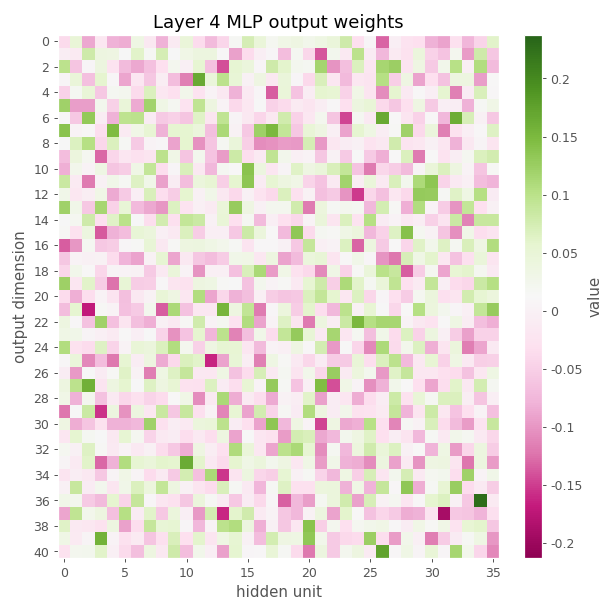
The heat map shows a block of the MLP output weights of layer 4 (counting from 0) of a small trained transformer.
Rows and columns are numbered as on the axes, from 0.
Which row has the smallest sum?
37
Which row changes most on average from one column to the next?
29
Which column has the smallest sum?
4
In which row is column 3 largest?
39
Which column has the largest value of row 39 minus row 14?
3
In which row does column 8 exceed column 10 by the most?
9
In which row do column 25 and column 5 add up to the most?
14
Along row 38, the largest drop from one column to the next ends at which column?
21
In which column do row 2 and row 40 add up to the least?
13
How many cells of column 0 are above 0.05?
8
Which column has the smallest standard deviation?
6
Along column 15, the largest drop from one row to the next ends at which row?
23
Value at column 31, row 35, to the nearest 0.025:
0.05
